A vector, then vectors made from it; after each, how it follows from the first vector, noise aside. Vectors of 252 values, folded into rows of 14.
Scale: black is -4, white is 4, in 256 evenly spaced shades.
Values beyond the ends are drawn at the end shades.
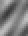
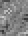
negated, partly zeroed.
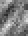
copied.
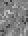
negated, partly zeroed.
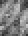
wrapped around.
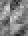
wrapped around.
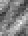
reversed, negated.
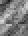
wrapped around.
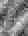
reversed, negated.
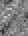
negated, partly zeroed.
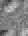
negated, partly zeroed.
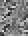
sign-scrambled.
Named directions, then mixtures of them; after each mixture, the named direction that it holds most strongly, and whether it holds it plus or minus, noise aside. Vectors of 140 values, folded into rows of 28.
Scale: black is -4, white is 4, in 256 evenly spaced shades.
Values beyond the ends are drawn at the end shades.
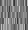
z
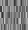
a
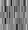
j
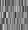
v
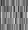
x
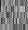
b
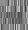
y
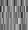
a, plus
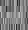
y, minus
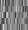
v, plus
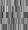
v, minus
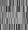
y, minus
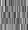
v, plus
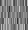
z, plus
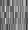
j, minus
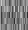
x, minus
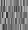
v, minus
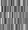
b, minus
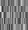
a, minus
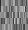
b, plus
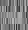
y, minus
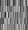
z, plus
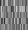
b, plus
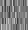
z, plus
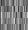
x, plus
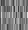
x, plus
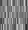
z, plus
